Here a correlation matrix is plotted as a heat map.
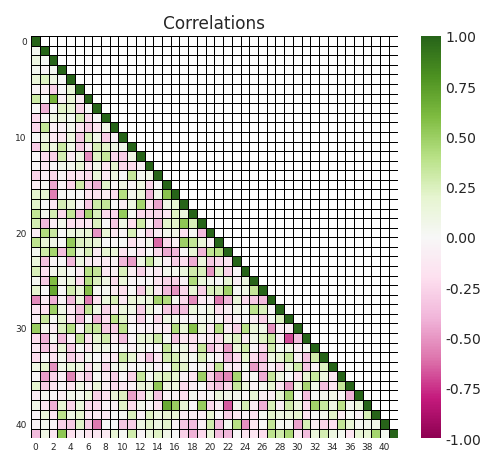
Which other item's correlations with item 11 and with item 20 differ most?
7
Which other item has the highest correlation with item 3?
41
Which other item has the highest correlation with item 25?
2
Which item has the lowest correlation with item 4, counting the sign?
35
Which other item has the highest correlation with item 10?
18
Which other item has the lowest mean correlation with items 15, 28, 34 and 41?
22
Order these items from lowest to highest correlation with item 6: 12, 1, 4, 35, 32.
12, 35, 32, 1, 4
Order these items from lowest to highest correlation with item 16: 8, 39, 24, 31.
31, 8, 24, 39
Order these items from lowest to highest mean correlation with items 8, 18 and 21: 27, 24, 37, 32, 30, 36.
27, 36, 32, 37, 24, 30
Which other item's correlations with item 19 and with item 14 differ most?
17
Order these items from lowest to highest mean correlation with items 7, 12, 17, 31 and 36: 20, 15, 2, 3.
20, 2, 15, 3
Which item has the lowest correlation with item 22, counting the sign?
38
